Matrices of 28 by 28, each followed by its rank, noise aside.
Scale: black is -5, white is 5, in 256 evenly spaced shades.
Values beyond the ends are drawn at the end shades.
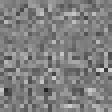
six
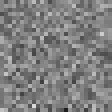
eight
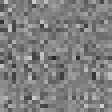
six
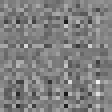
three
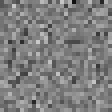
eight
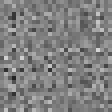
four
